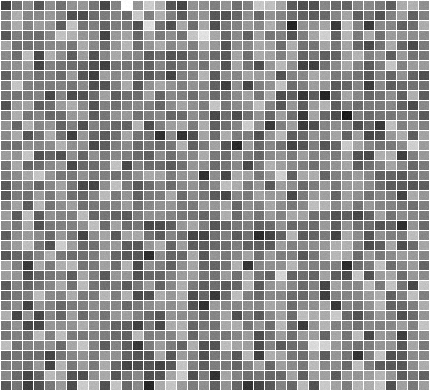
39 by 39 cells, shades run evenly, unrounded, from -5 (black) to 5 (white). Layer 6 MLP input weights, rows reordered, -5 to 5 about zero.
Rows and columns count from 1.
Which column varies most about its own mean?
30
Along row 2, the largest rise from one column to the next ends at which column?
13
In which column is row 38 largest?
17
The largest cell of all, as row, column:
1, 12
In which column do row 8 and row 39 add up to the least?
14
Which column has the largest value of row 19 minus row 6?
21
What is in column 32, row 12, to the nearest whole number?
-4
